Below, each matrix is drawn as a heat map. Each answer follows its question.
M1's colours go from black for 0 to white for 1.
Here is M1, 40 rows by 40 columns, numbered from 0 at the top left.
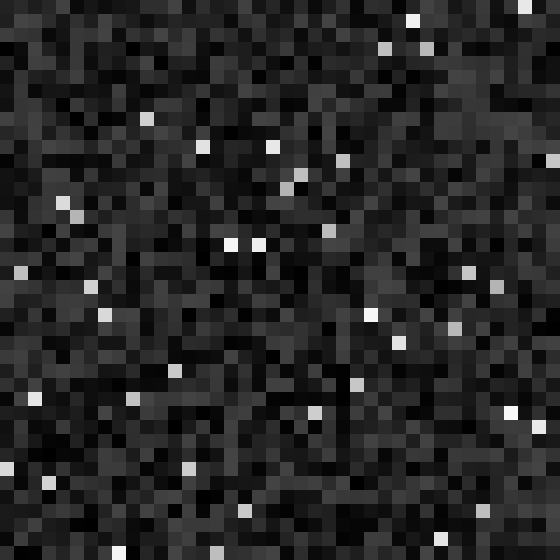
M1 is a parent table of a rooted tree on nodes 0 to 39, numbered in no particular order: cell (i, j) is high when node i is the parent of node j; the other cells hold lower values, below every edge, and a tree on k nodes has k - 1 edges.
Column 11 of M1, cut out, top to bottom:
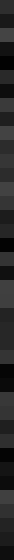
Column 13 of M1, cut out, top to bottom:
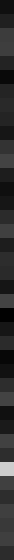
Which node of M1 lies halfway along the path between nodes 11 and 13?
10
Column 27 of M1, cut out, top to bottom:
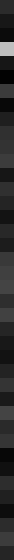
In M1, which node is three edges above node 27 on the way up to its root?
36
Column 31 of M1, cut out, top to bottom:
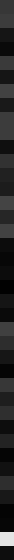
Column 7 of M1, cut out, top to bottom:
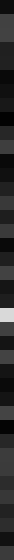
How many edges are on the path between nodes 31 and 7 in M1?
8
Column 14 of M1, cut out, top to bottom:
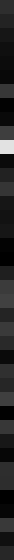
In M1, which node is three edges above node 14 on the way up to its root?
39
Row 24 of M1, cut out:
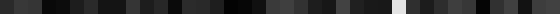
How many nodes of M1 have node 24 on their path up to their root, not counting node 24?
3
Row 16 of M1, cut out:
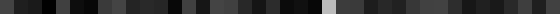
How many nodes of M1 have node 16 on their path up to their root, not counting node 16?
2
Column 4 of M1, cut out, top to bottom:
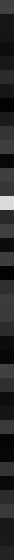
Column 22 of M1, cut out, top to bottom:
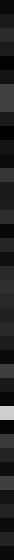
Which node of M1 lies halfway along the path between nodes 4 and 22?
19
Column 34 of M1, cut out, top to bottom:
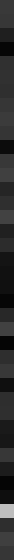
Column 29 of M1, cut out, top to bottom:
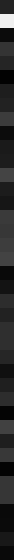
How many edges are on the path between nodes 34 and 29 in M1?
2
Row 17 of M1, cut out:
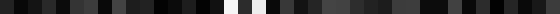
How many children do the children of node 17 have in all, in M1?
1
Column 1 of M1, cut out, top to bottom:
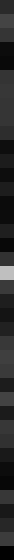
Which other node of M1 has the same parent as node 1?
33
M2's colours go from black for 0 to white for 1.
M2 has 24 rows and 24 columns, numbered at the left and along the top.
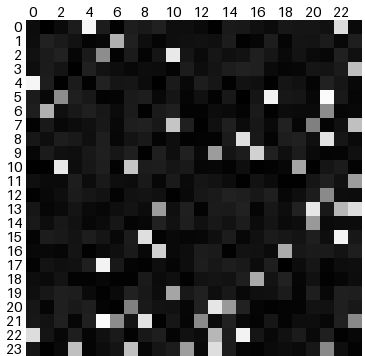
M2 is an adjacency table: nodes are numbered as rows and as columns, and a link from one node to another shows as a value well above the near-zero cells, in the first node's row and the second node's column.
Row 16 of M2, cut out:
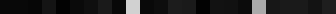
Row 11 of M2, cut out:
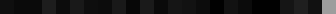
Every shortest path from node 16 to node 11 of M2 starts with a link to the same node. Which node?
node 9
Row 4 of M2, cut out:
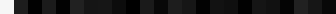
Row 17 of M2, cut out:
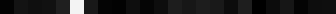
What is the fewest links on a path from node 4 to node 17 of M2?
7
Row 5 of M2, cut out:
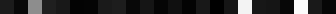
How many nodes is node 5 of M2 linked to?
3
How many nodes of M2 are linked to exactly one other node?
9
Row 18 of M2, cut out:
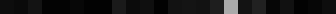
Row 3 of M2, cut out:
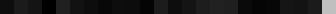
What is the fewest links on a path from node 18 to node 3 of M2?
5
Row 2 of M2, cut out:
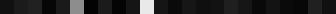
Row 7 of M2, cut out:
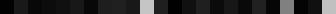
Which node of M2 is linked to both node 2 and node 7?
node 10
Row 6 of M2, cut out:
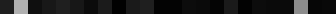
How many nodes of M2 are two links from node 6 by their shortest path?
4
